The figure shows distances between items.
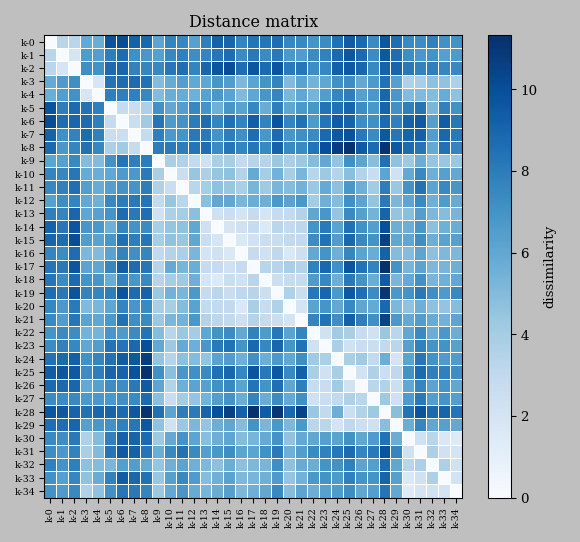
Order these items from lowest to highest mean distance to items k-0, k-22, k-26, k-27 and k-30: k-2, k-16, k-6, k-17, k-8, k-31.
k-16, k-31, k-2, k-17, k-6, k-8
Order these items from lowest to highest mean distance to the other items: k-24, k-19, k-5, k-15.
k-15, k-24, k-19, k-5
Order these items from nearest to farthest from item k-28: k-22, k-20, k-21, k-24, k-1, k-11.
k-22, k-24, k-11, k-20, k-1, k-21
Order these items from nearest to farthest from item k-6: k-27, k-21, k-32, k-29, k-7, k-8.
k-7, k-8, k-32, k-27, k-29, k-21
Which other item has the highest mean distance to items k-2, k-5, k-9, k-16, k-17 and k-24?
k-28
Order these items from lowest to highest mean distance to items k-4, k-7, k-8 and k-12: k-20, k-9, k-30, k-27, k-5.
k-5, k-9, k-20, k-27, k-30
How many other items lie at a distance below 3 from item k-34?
4
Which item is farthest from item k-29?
k-8
